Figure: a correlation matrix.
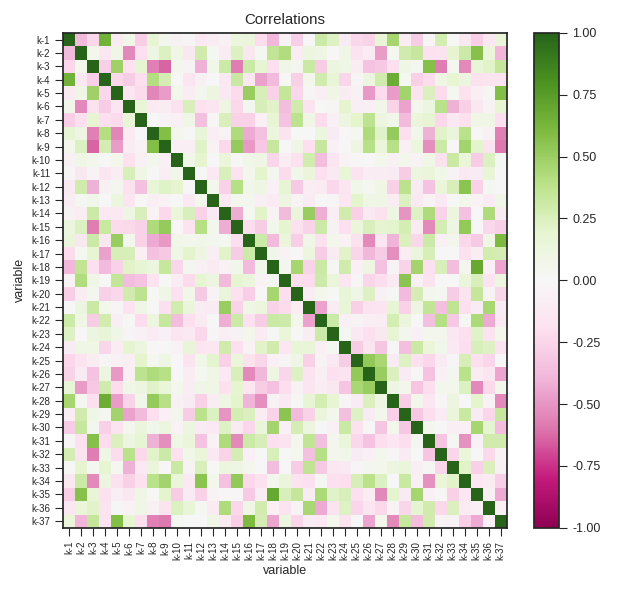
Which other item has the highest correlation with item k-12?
k-34
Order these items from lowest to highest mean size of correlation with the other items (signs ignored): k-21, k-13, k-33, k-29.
k-13, k-33, k-21, k-29
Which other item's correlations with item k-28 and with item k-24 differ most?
k-4
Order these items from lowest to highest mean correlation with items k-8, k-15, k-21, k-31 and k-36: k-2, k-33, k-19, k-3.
k-19, k-3, k-2, k-33
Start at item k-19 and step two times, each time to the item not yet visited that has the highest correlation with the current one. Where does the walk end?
k-5
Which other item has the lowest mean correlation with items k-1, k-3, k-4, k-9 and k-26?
k-17
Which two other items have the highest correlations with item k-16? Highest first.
k-37, k-5
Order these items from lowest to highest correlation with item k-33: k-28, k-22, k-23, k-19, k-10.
k-22, k-23, k-19, k-28, k-10
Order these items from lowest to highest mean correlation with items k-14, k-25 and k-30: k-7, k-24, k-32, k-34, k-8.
k-32, k-34, k-8, k-24, k-7
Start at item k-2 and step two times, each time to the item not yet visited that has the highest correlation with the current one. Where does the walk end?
k-18
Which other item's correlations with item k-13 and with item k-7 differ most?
k-29
